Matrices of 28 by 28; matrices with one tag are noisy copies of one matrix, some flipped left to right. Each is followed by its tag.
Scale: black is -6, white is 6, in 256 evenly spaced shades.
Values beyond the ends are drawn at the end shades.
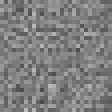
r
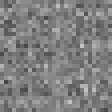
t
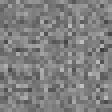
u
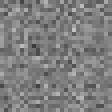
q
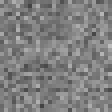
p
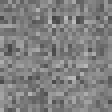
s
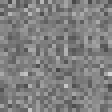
q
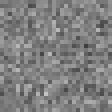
t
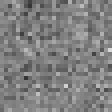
p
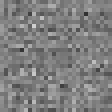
r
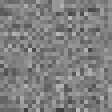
r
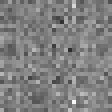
s
